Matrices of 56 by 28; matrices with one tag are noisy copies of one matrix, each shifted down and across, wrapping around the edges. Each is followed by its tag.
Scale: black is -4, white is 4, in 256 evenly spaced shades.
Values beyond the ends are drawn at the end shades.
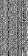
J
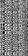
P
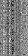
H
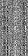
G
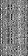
G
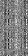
G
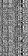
P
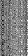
H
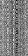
H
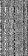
J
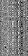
H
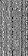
J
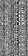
P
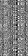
P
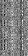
G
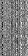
J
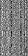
J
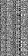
P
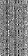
G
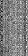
H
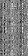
G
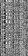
P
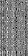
J
